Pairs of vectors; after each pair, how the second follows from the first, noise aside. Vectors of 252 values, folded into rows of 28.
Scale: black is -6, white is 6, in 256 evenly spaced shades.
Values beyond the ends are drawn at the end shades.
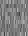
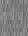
reversed, shrunk.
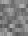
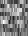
wrapped around, scaled up.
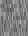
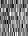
wrapped around, scaled up.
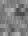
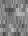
negated.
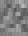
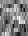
wrapped around, scaled up.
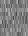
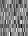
reversed, negated, scaled up.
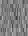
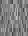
negated.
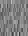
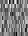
reversed, negated, scaled up.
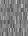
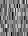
reversed, negated, scaled up.
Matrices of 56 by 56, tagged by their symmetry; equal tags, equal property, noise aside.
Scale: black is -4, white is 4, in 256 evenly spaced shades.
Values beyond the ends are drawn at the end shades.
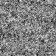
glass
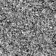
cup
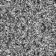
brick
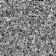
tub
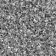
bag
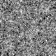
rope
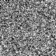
rope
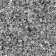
rope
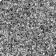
bag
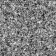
cup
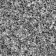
bag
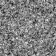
rope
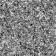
bag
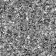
glass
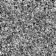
cup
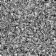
cup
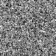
tub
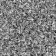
rope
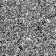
cup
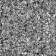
brick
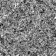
rope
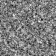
bag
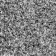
tub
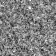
tub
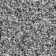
cup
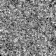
bag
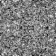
brick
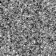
tub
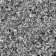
rope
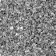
brick
